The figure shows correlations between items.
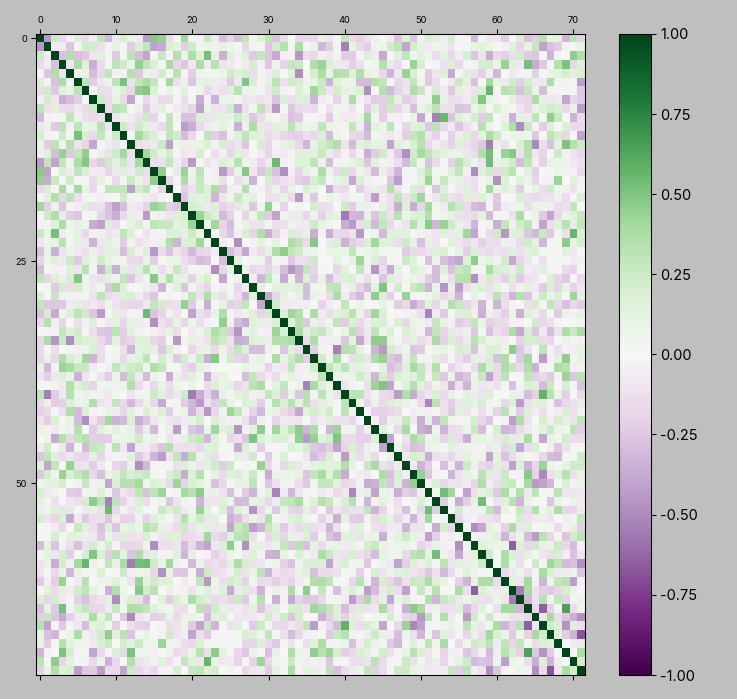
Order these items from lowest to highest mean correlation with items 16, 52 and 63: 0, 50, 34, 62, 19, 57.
62, 34, 57, 50, 19, 0
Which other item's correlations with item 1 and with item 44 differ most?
48
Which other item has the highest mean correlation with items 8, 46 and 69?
10
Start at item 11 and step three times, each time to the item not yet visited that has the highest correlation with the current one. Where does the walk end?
15
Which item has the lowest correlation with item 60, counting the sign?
16
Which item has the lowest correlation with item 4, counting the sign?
34
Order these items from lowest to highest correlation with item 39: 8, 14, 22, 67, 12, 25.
22, 14, 8, 25, 67, 12
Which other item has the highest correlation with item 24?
32
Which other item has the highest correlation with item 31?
14
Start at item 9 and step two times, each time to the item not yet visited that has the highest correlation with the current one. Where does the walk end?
51
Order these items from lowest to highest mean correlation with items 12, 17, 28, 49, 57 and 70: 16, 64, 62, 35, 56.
35, 62, 16, 56, 64
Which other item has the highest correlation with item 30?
19
